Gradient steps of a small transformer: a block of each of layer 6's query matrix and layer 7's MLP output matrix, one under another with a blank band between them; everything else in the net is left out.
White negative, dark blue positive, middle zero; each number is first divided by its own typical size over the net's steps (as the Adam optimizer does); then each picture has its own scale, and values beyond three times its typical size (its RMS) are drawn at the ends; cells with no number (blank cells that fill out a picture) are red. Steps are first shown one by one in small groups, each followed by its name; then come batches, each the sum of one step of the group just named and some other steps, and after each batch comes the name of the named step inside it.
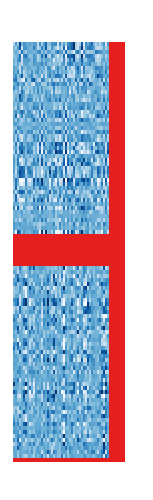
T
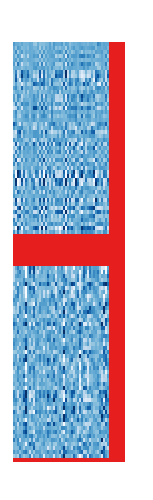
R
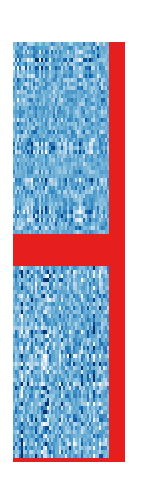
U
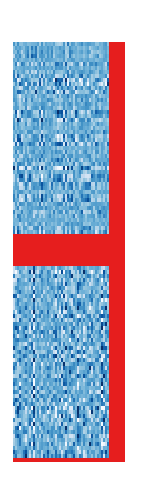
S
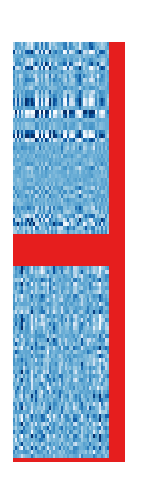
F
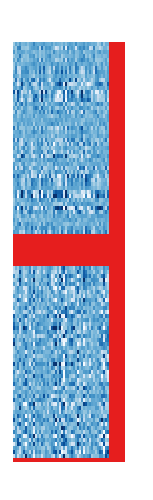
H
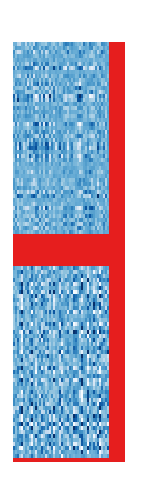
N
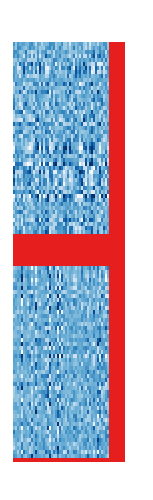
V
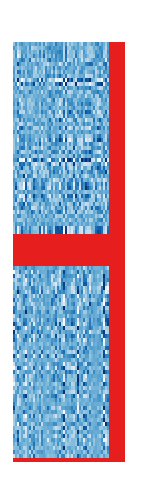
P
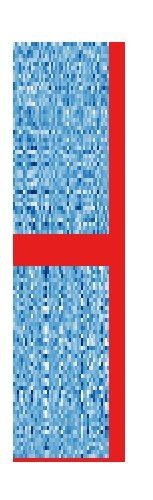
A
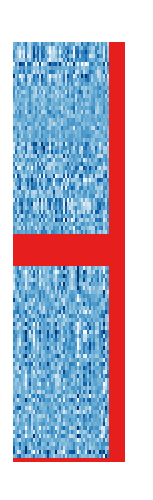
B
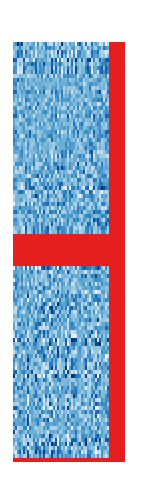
V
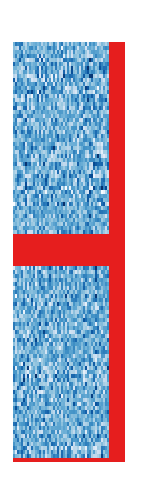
U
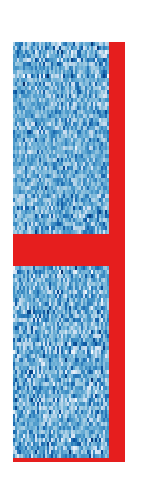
S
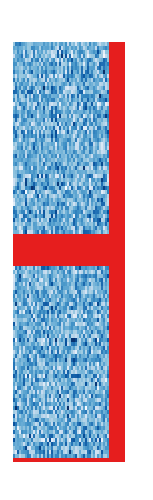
B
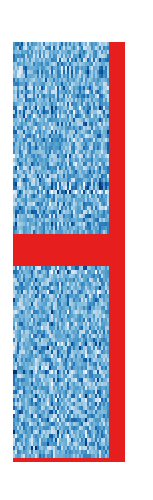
N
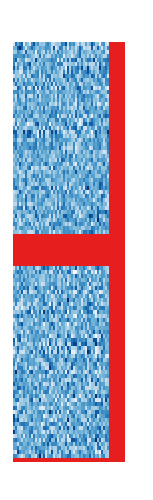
N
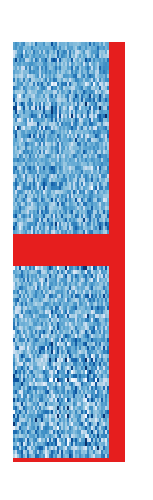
U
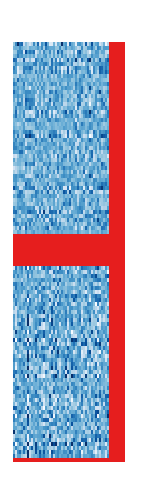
F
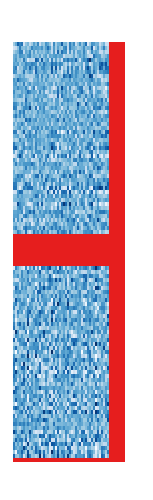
U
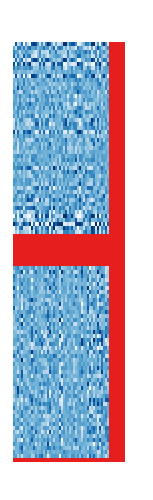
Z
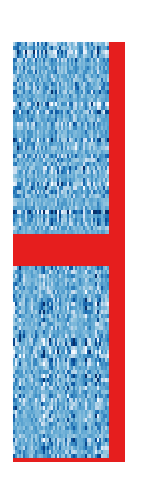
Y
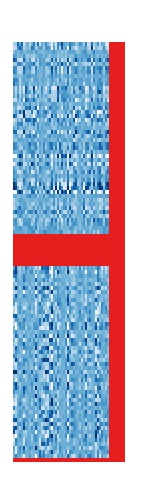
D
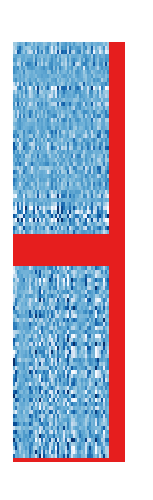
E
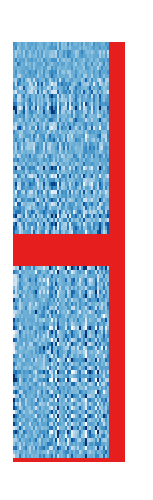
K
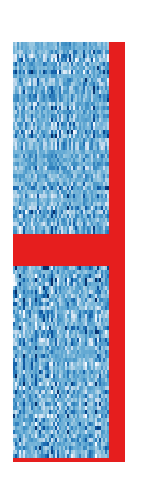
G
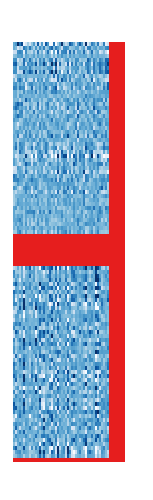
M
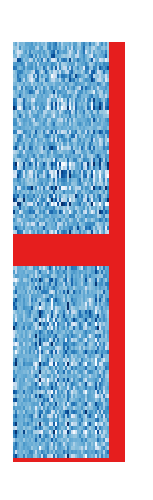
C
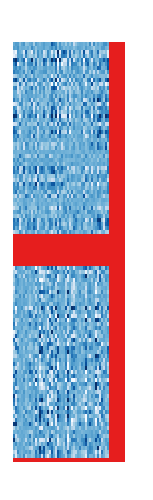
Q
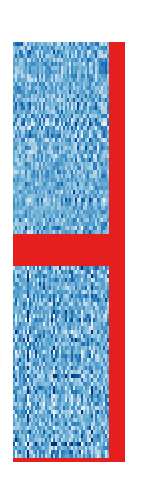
M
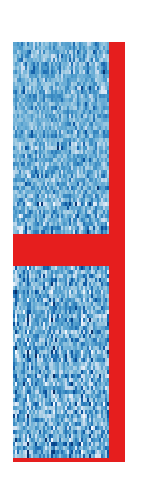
G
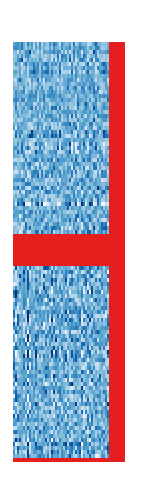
G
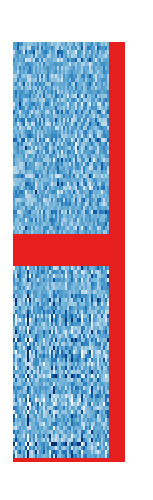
Y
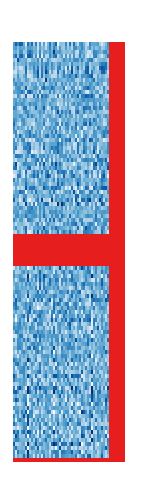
C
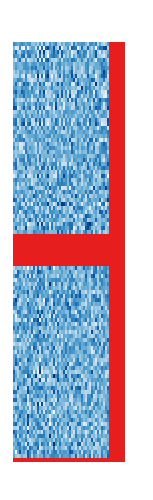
C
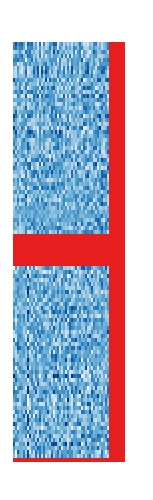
Q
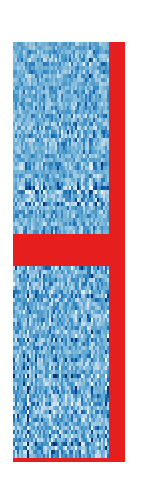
G
